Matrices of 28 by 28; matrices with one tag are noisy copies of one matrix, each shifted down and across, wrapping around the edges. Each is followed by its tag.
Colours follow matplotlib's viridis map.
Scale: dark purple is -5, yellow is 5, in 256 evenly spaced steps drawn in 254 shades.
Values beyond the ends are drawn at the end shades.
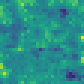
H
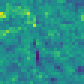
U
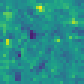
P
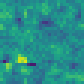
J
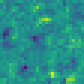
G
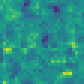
G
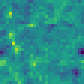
H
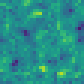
G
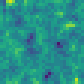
G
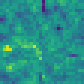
U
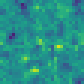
G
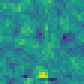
J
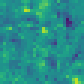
P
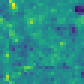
H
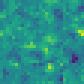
P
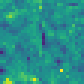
U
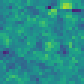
J
